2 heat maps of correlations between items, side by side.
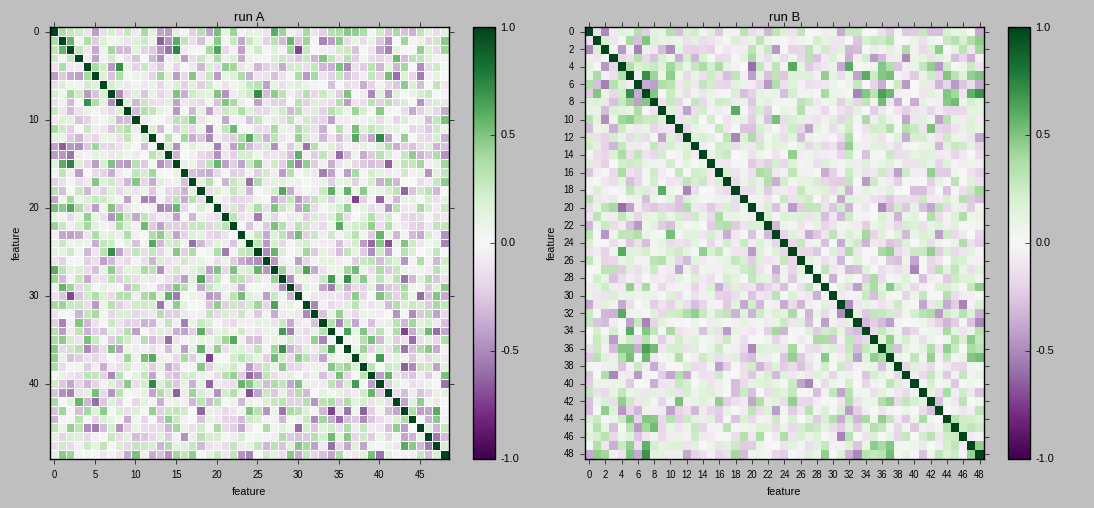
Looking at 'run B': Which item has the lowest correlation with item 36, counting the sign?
20
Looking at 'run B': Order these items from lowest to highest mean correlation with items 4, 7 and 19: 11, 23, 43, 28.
43, 28, 11, 23
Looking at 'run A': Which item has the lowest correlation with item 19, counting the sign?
37
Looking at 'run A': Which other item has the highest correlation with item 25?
7
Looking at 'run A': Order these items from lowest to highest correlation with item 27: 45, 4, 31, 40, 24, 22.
4, 45, 24, 40, 22, 31
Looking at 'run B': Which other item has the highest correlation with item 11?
42
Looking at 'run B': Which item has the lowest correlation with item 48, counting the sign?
33
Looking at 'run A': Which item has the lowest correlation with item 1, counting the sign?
13
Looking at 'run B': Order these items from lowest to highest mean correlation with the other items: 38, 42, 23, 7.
38, 23, 42, 7
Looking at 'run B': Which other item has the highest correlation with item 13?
32
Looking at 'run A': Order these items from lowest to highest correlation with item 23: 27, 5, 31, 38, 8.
31, 8, 38, 27, 5
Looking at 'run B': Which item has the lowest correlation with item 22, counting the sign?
6
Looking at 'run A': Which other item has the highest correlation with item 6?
43
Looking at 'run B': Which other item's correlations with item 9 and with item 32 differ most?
18
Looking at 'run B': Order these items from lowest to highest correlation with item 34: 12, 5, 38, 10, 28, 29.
28, 12, 38, 29, 10, 5
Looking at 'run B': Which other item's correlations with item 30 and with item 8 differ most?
45
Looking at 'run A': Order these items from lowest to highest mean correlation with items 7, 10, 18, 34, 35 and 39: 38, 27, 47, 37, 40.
47, 40, 37, 27, 38
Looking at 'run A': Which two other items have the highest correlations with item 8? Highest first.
4, 21
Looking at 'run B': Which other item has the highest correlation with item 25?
4
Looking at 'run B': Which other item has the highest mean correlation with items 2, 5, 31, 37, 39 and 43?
48
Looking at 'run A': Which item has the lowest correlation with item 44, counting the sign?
35
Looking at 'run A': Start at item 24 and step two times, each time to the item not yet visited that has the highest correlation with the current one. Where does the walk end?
40
